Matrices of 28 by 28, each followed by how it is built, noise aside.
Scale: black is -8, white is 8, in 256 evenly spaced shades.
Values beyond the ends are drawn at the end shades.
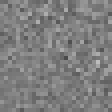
upper triangular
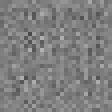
low rank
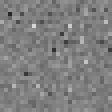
sparse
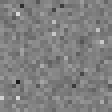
sparse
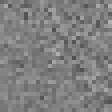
upper triangular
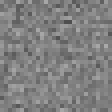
blocks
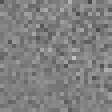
upper triangular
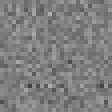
low rank
